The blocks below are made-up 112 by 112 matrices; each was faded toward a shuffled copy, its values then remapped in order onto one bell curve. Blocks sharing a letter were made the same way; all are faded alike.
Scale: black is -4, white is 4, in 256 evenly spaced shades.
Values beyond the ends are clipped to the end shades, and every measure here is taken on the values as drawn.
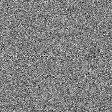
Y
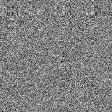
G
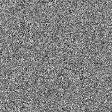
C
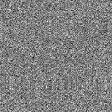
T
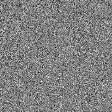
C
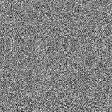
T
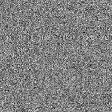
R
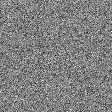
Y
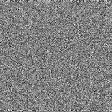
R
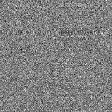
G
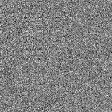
G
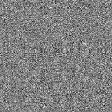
T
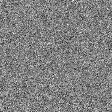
Y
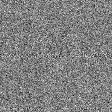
Y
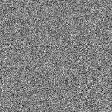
G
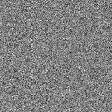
G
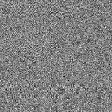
T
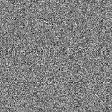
R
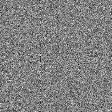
C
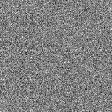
G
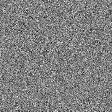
Y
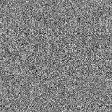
R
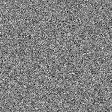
Y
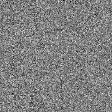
C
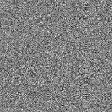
T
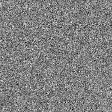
Y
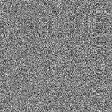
T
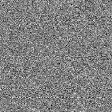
R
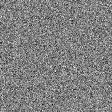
Y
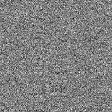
G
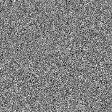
C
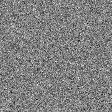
Y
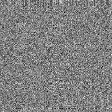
R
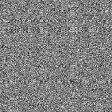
R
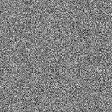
T
